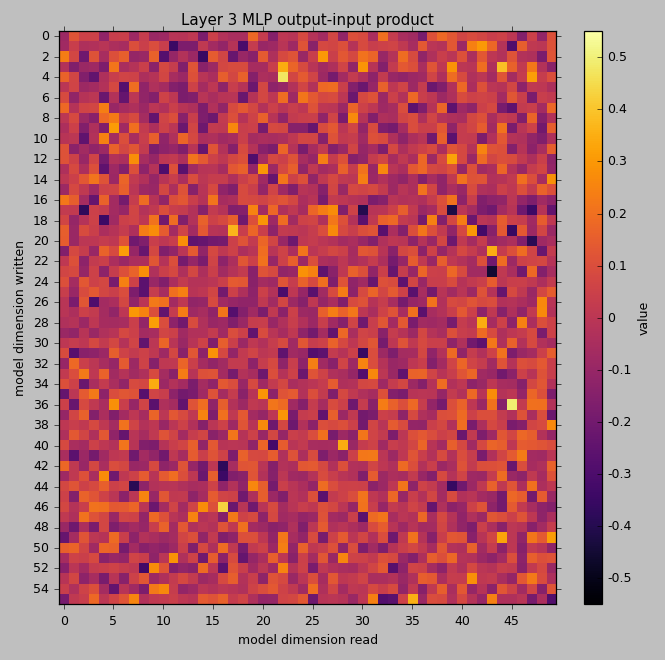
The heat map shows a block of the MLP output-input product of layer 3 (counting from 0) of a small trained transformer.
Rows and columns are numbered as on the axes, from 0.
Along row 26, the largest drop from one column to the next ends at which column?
3
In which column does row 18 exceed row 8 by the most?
9
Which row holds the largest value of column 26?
2
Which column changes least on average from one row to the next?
23
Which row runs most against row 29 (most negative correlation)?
17
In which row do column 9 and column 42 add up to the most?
28
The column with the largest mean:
22
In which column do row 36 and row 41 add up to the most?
45
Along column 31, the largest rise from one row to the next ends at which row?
25
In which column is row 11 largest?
42
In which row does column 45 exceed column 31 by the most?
36
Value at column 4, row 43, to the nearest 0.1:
0.3
